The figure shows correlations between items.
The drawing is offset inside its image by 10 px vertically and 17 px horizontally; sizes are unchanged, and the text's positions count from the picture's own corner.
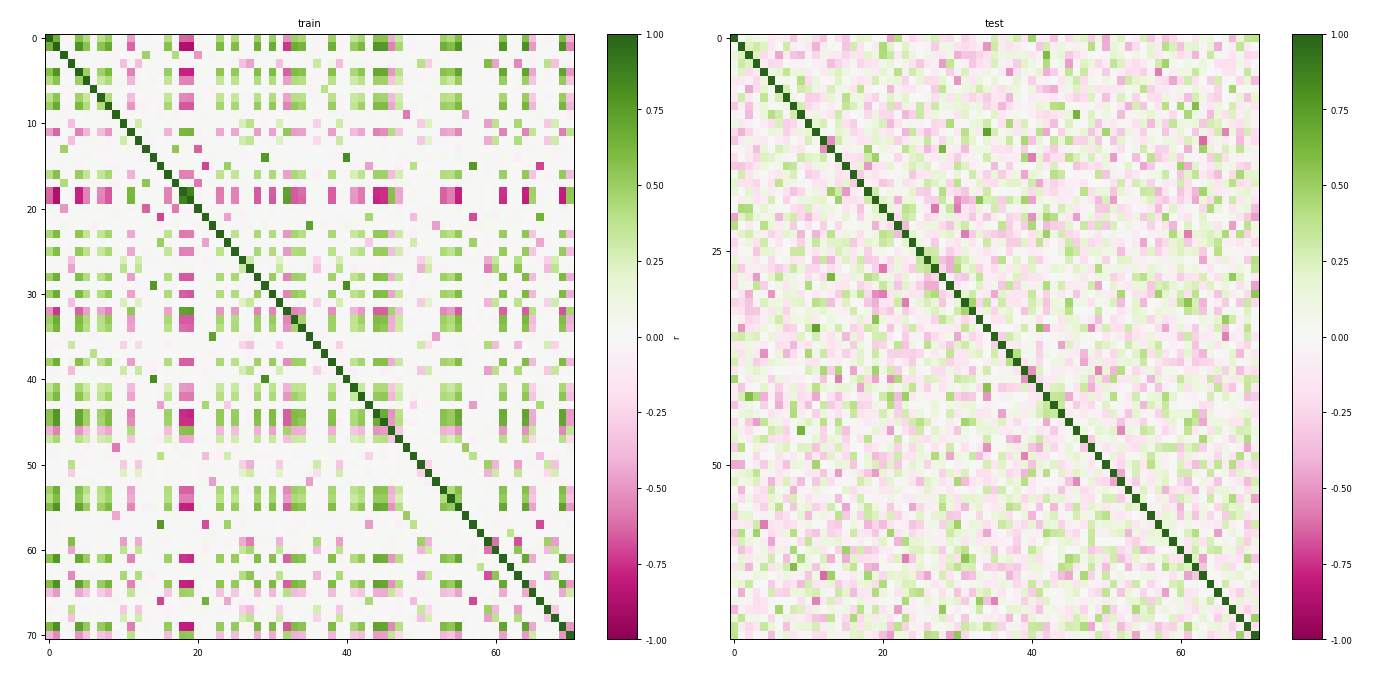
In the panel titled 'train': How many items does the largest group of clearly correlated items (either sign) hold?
32
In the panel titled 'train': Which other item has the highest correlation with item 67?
59
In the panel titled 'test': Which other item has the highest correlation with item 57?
30
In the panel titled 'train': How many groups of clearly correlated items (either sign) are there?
9
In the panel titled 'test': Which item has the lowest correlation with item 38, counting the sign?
47
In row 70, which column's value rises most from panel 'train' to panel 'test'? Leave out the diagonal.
30
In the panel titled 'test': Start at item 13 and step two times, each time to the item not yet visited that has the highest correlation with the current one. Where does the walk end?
67
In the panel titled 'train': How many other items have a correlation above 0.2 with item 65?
6
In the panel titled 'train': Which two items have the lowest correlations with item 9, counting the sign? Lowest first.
48, 56
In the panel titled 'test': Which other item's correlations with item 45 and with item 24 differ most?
61
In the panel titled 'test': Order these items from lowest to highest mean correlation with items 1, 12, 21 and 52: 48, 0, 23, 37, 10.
0, 10, 37, 23, 48
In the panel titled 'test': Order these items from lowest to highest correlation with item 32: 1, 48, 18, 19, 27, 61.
19, 1, 48, 18, 27, 61
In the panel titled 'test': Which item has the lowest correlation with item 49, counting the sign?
39
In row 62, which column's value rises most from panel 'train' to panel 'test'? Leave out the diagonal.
8
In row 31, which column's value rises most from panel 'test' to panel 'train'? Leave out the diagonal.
63
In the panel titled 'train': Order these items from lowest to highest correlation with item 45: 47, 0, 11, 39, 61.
11, 39, 47, 0, 61
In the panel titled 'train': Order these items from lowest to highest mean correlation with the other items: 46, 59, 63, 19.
19, 46, 59, 63
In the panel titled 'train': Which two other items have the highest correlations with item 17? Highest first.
13, 2
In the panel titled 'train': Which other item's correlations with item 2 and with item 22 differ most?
35
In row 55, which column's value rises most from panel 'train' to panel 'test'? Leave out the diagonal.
18
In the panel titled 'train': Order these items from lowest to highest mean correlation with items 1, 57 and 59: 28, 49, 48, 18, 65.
18, 65, 48, 49, 28
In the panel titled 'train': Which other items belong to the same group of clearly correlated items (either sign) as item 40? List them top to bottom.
14, 29
